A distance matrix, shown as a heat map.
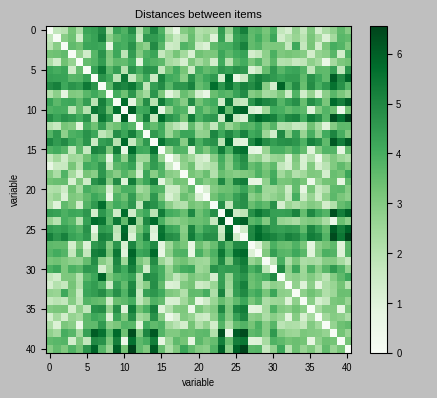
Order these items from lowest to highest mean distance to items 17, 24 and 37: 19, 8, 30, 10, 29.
8, 29, 19, 10, 30
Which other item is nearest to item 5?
27
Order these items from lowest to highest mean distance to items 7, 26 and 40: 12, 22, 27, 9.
12, 9, 27, 22
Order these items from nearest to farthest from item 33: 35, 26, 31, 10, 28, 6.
31, 35, 10, 28, 6, 26
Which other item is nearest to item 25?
6
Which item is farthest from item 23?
38
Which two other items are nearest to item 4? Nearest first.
37, 12
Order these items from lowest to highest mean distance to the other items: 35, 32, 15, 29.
32, 35, 29, 15
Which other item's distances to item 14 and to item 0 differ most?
26
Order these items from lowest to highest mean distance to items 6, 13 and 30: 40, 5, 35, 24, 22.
40, 35, 5, 22, 24
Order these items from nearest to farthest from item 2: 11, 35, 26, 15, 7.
35, 15, 7, 11, 26
